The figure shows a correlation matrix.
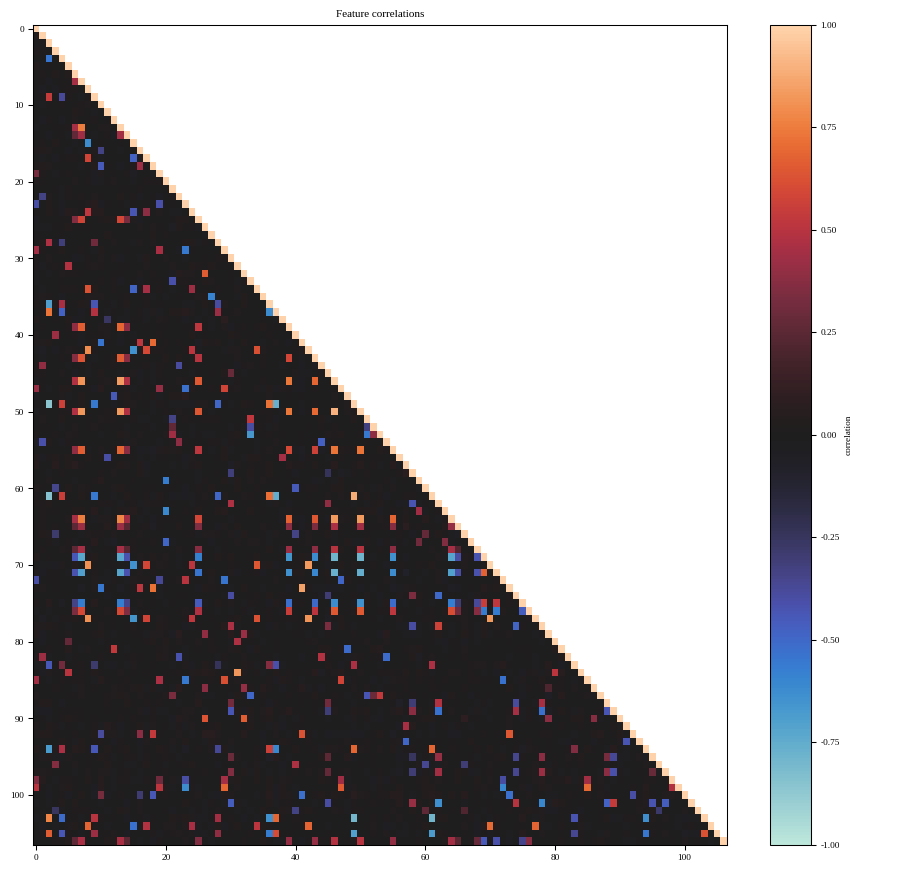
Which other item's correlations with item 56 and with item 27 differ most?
35
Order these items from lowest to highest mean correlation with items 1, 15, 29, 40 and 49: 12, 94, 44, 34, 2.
2, 34, 12, 44, 94
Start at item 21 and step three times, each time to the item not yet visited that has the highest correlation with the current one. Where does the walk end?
52
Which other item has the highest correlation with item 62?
78
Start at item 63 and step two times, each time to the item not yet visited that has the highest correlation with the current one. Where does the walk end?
67
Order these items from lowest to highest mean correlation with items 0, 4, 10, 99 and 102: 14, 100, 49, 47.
14, 100, 49, 47
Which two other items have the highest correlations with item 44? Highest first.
82, 1
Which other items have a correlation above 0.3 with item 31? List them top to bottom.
5, 80, 84
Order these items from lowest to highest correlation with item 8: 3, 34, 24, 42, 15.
15, 3, 24, 34, 42
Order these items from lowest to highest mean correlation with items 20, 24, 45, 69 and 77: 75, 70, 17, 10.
10, 75, 17, 70
